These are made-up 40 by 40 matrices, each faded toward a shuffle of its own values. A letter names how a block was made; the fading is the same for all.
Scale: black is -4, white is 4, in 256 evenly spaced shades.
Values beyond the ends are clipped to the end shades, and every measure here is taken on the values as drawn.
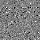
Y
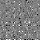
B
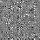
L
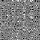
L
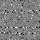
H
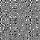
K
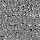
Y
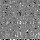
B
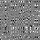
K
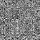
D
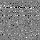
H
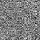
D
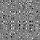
K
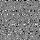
H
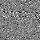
Y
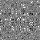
L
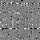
B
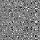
L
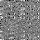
L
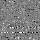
H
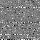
Y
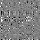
B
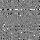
B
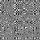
K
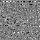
Y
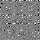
B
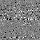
H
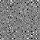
L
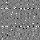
B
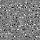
Y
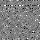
H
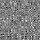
L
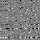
B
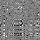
B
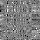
K
